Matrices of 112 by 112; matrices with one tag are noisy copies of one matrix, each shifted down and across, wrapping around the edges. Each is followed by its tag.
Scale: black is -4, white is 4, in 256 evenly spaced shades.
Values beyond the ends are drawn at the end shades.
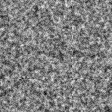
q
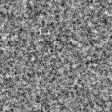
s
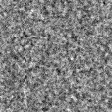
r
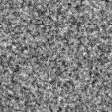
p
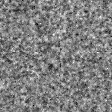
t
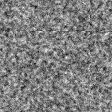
p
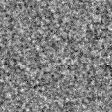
s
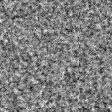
s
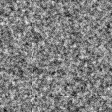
q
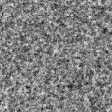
t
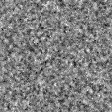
r
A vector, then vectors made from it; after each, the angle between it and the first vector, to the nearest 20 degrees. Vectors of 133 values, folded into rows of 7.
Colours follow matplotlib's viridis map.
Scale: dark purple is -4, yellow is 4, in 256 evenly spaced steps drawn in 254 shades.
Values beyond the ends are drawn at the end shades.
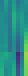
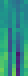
40 degrees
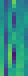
100 degrees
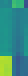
80 degrees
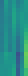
20 degrees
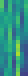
140 degrees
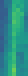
80 degrees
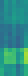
60 degrees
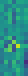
120 degrees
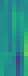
20 degrees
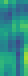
40 degrees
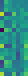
60 degrees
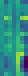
140 degrees
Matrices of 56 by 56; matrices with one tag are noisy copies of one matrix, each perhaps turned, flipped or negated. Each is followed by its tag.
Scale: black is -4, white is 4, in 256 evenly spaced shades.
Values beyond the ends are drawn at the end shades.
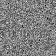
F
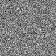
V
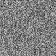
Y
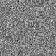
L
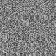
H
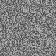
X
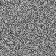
V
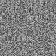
H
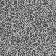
Y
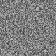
L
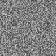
L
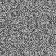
Y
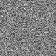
L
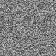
X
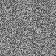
V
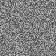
V
